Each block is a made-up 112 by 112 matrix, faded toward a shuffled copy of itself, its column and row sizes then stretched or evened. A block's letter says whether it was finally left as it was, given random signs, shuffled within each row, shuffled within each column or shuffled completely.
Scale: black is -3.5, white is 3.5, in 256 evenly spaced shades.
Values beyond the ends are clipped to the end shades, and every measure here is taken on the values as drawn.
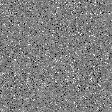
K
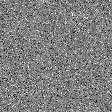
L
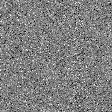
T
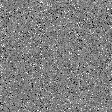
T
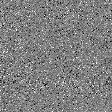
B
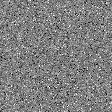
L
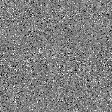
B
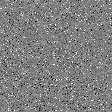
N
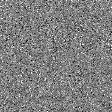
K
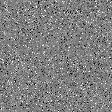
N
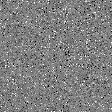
B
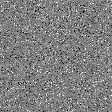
N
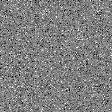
B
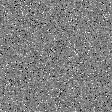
L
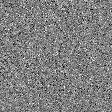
L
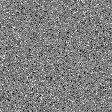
L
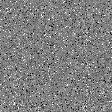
B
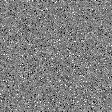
N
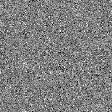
B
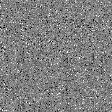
B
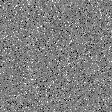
L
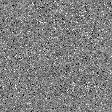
N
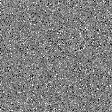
B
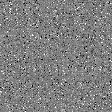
B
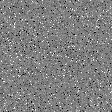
L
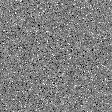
L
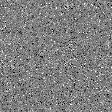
K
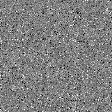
B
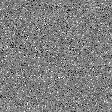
N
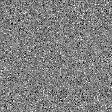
B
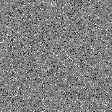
B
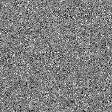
K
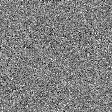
N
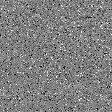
N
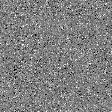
K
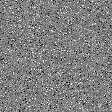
L
